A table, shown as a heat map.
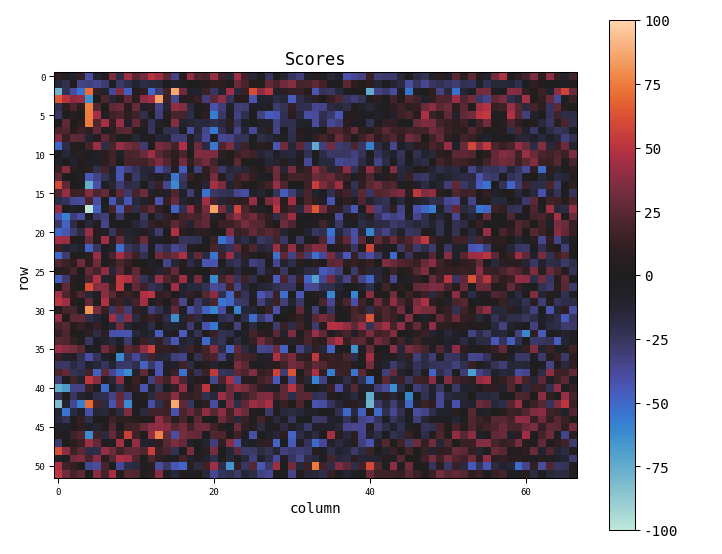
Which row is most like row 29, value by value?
21
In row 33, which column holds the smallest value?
60
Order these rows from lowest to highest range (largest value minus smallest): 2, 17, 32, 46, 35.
32, 35, 46, 2, 17
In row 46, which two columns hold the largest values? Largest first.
13, 9
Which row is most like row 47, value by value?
39
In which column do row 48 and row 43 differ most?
1
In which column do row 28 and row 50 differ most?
33
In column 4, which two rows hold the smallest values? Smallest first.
17, 14
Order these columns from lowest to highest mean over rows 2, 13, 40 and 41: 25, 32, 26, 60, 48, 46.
46, 48, 60, 32, 26, 25
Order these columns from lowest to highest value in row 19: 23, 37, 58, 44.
44, 37, 58, 23
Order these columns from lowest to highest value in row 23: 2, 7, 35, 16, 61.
61, 2, 7, 35, 16
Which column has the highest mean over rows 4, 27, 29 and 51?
4
